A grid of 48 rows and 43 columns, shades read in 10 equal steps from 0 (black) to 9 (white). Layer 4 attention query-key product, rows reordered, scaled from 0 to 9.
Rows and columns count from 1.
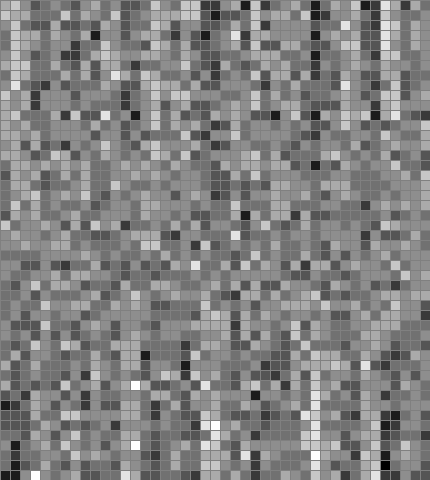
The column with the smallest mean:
27
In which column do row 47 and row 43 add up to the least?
39
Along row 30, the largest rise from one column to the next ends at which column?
25
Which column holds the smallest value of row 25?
20
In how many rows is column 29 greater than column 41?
19
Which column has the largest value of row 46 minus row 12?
32
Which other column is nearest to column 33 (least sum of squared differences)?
23
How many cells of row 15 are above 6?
2
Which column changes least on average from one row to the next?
42
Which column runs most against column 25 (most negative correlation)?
24
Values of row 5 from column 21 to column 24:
3 4 5 6
